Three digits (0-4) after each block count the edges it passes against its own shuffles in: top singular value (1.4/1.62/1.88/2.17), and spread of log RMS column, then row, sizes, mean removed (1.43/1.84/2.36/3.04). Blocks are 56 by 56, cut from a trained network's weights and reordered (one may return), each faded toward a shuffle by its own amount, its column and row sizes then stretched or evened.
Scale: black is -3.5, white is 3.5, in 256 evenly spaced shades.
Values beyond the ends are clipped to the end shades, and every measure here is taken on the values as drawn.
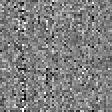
1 3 1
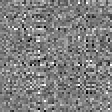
3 2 2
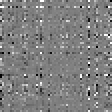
2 4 3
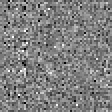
1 2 0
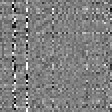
4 3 0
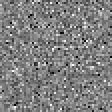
1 0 1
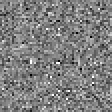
0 0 1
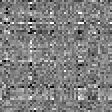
4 3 2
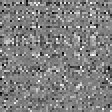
3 0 2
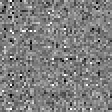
0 2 2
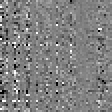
1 4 1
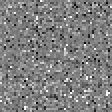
0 1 0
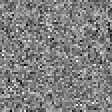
0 1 0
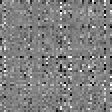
3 4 2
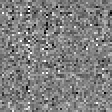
0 2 1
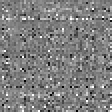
1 3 3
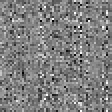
2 3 2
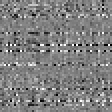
4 0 4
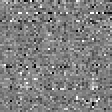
1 1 3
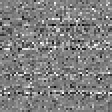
3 0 3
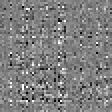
1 4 2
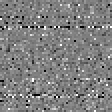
2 0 3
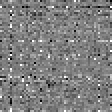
1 2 3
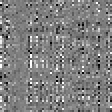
4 4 1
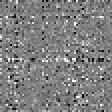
2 3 2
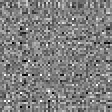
2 1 3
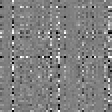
4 4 2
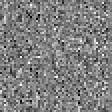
0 3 0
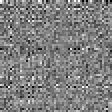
4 3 2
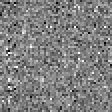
0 1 1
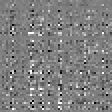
1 3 4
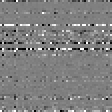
4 0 4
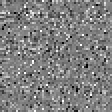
1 1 0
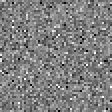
0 0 0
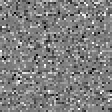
2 0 1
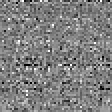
3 2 2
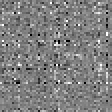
2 3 3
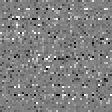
0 0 3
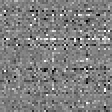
3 2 3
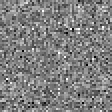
1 1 0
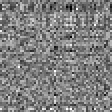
4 2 1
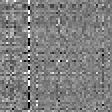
4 3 0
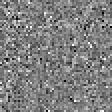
0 2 2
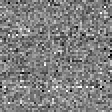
1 1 1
